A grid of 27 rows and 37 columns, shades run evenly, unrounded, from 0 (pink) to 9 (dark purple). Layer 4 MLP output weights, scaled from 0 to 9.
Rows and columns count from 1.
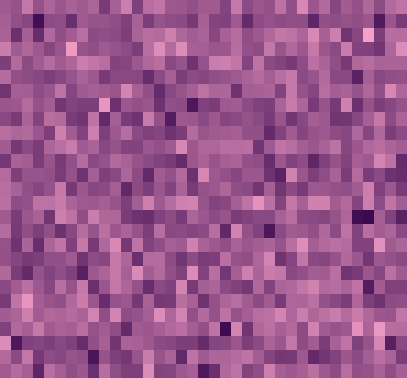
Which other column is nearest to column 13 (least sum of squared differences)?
31
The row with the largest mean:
2
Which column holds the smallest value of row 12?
35
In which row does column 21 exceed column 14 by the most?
24
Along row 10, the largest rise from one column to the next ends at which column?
10
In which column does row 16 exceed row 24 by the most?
33
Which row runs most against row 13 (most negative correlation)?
27
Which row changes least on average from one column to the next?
6
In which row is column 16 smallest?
3
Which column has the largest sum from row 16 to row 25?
34
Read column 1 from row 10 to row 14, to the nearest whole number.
3 4 6 3 3
